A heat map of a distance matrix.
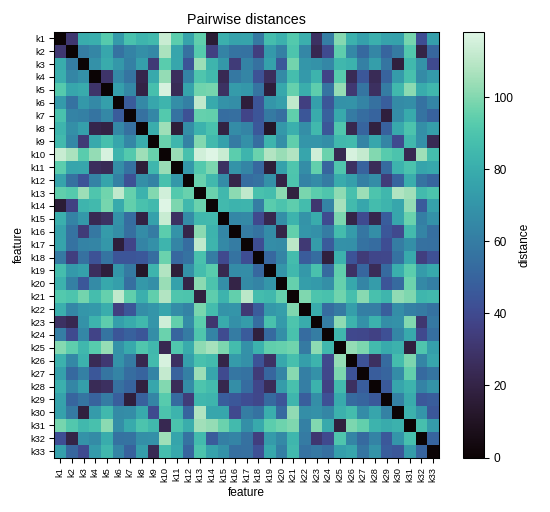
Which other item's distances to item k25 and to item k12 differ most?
k20
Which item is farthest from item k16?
k13
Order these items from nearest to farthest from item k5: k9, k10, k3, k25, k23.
k3, k9, k23, k25, k10
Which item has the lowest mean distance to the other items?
k18
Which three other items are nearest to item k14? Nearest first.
k1, k23, k2
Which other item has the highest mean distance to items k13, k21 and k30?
k10
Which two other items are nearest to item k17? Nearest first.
k6, k22
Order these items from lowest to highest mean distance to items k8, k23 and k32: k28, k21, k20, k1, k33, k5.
k1, k28, k33, k5, k20, k21
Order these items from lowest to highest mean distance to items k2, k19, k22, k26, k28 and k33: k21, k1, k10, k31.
k1, k31, k21, k10
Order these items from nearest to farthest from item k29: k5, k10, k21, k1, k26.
k26, k5, k1, k21, k10
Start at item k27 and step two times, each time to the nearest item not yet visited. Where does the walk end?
k24
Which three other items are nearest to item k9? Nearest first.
k33, k3, k30
